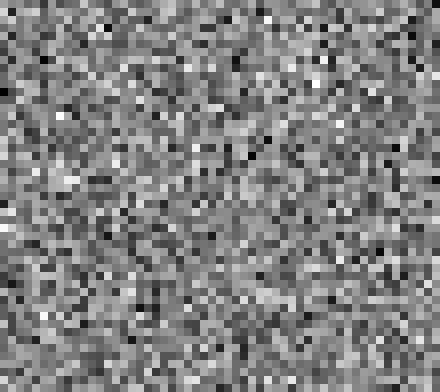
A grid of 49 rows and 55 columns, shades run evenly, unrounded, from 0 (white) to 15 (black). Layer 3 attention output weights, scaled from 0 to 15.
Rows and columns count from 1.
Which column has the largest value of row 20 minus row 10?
55
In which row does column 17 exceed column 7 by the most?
43
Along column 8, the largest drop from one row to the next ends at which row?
15
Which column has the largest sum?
11
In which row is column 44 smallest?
27
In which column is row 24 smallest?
21
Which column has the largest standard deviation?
50
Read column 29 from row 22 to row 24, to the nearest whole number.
9 6 5
